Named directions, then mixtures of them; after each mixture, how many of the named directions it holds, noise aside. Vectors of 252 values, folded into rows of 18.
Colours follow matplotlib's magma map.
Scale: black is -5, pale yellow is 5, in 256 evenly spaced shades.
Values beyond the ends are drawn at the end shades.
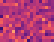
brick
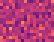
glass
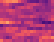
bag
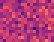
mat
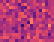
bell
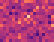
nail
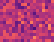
three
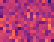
three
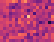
three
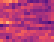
one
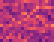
four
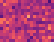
four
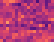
three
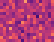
one
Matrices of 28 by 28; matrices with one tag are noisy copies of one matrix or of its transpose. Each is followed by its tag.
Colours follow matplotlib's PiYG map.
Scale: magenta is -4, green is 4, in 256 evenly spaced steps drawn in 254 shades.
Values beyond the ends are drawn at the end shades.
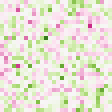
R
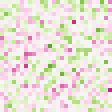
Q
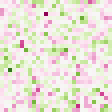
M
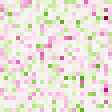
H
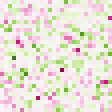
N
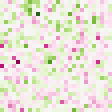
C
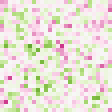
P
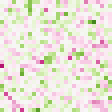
C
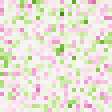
M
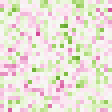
Q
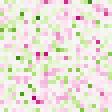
C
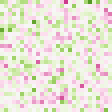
C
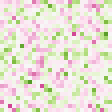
H
